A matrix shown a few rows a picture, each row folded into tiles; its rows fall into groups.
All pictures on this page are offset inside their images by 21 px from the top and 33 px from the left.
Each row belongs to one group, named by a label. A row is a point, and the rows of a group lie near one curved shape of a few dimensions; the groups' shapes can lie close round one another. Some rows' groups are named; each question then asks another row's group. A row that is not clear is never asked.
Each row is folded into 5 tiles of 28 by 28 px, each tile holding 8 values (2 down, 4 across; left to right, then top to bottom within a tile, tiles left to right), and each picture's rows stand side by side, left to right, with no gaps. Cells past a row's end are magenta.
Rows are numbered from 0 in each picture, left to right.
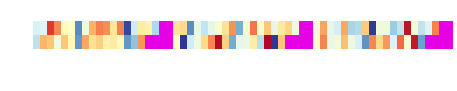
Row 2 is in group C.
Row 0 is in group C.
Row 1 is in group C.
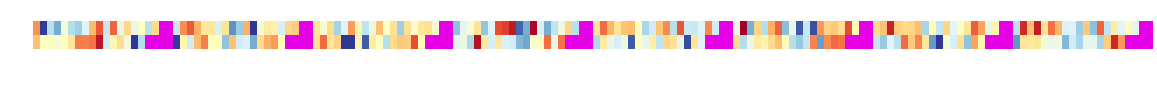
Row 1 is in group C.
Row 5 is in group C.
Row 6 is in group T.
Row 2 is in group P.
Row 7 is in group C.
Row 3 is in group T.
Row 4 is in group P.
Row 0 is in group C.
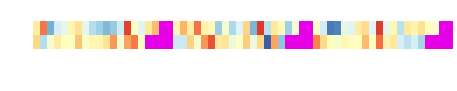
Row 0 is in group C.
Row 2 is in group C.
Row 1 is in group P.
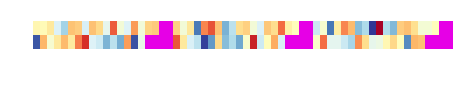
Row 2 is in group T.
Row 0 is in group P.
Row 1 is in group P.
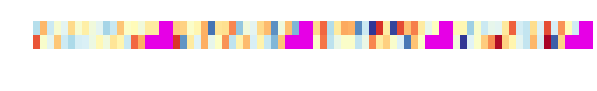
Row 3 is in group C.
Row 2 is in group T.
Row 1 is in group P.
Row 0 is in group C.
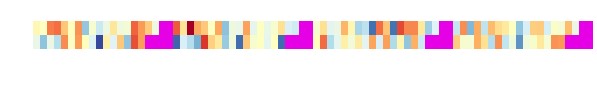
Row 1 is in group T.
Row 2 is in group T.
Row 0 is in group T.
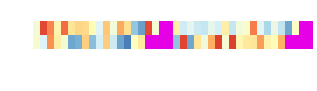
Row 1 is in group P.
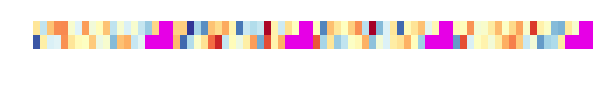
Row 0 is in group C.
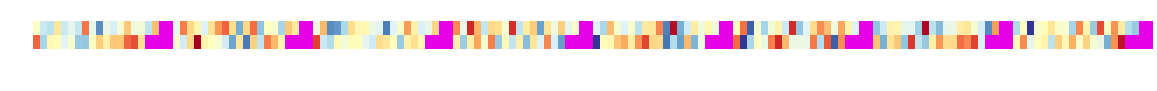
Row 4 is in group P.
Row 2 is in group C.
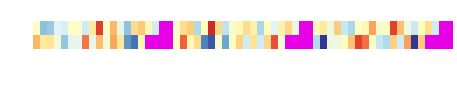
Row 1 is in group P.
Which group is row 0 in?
C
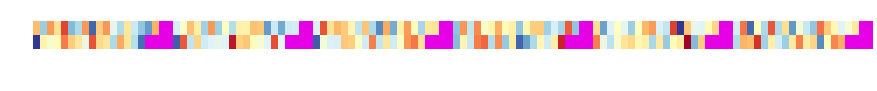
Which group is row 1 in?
P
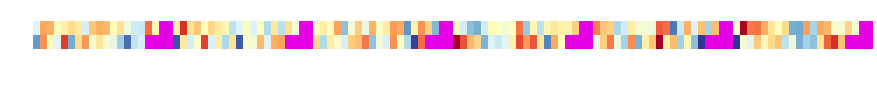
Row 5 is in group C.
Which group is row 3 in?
C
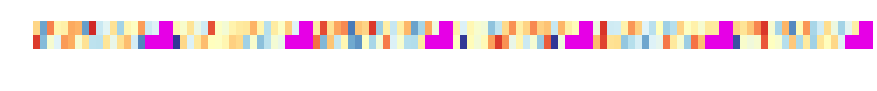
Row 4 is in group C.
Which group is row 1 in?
P
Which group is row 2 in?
P
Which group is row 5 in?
C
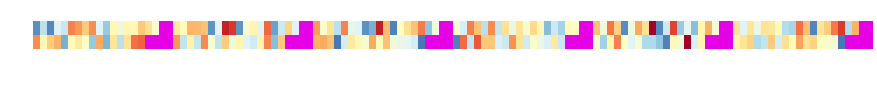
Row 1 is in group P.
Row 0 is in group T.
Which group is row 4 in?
T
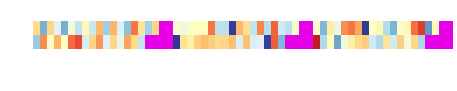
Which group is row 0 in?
P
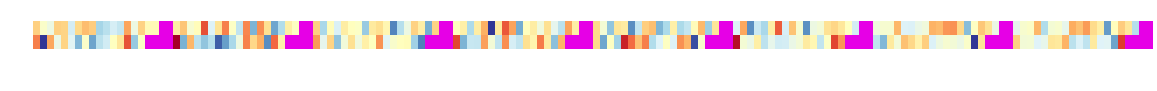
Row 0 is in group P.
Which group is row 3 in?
P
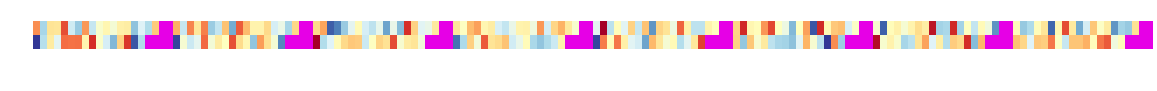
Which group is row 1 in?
C
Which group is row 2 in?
C
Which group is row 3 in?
P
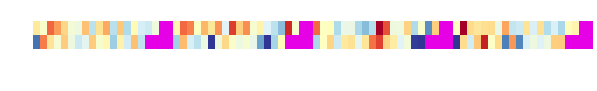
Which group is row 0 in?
C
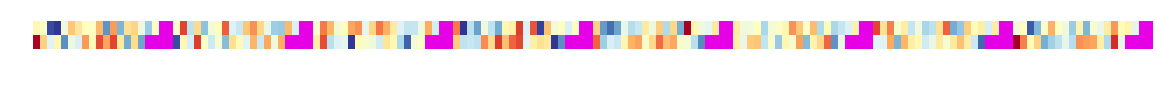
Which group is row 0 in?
C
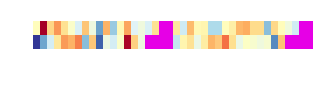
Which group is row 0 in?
C
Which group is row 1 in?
C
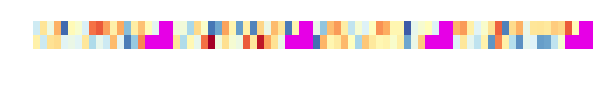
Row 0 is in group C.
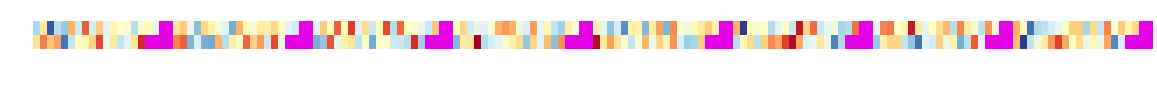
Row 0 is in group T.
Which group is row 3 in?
T
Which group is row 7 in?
C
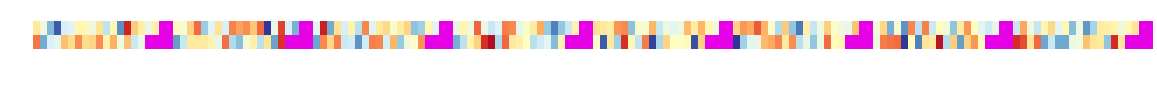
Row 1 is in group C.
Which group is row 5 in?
C
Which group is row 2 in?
T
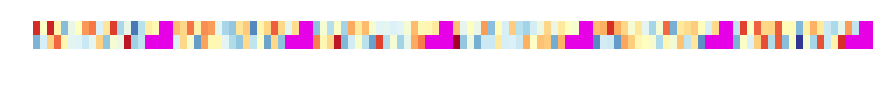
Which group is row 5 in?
T
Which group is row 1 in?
T
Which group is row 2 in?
T
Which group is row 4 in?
T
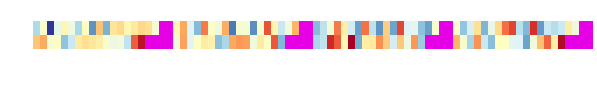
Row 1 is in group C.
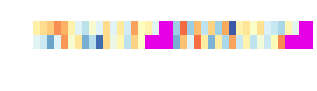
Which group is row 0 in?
T
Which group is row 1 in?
T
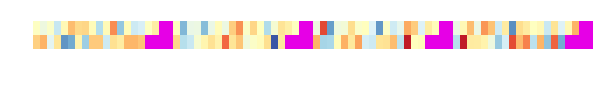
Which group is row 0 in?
P
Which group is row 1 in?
C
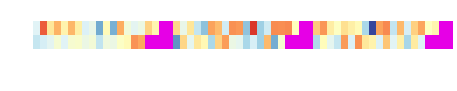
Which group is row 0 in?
C
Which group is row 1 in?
P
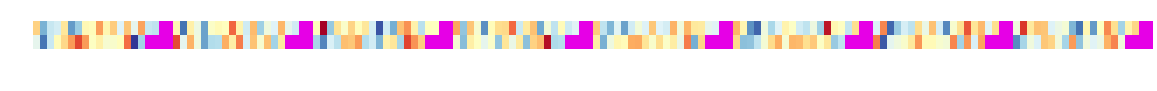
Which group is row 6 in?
C
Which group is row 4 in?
C
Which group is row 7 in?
C
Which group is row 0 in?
C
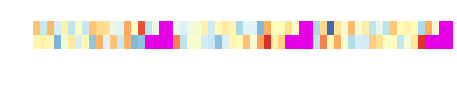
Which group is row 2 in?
T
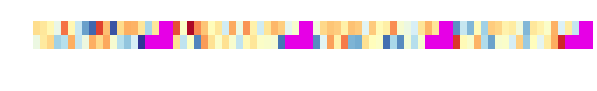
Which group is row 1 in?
T
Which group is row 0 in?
T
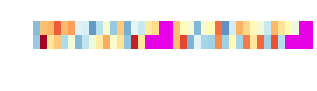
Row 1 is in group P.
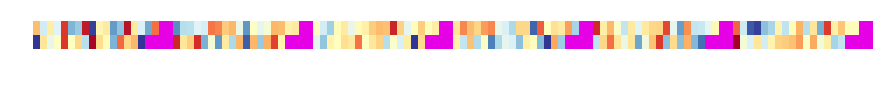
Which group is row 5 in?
C
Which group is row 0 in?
C
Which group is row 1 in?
T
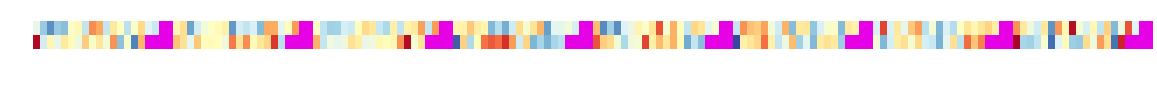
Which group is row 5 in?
C
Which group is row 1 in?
C
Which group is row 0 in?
C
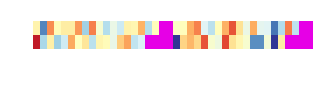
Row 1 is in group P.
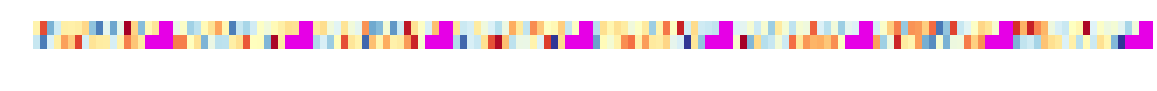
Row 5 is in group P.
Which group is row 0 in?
C
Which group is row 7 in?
T
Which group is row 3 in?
C
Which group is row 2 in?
C
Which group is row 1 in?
C
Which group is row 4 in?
P
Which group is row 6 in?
T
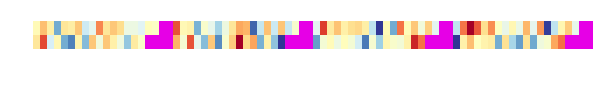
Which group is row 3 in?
C
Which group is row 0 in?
P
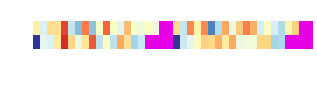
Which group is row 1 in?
C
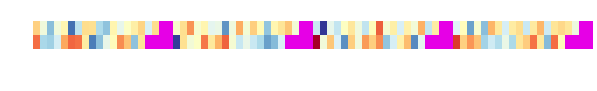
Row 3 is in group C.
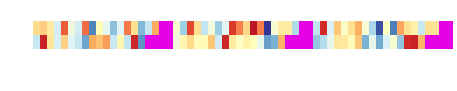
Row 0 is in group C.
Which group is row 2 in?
C
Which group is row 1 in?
C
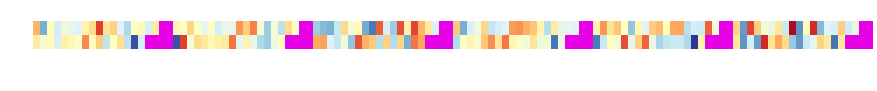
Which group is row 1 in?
P
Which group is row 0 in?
C
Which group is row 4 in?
P
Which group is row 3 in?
C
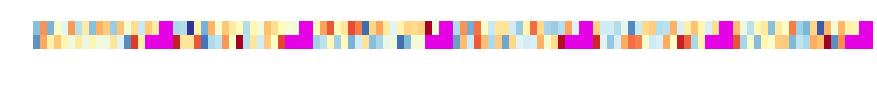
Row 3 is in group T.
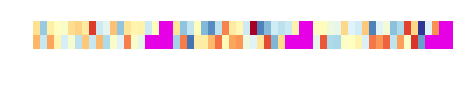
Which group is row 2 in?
C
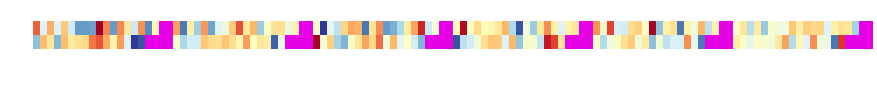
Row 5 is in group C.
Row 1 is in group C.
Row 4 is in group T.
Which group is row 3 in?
C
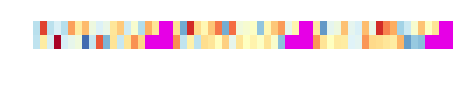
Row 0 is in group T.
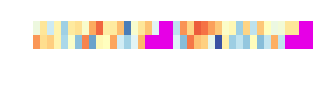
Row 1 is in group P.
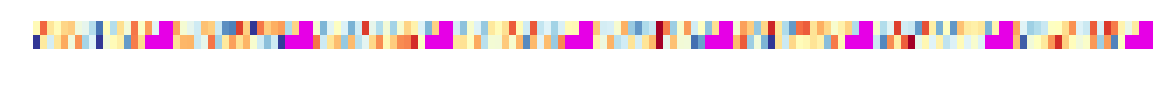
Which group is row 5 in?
P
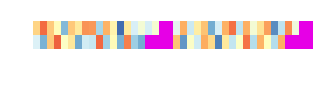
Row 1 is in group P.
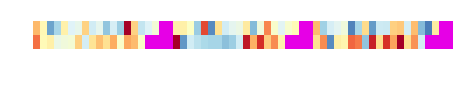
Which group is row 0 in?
C
